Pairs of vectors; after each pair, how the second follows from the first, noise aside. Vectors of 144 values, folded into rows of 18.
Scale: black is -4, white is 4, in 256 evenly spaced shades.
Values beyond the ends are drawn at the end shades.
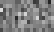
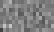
wrapped around, shrunk.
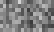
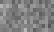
reversed, negated, shrunk.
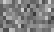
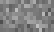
wrapped around, shrunk.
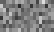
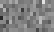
partly zeroed.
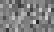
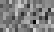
negated.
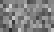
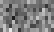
negated.
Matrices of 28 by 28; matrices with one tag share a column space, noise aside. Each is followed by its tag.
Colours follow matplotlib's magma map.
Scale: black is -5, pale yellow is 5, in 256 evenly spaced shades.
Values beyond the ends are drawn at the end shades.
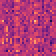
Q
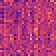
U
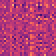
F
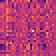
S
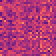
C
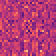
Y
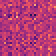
F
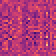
C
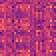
Y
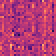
S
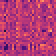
S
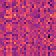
F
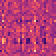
Q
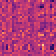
S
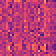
S
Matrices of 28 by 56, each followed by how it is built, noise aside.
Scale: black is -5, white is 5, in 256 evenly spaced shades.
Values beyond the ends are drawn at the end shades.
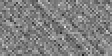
Toeplitz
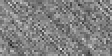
Toeplitz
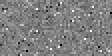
sparse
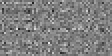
low rank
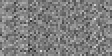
repeating rows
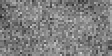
smooth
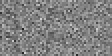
repeating rows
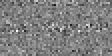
uneven rows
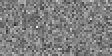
noise
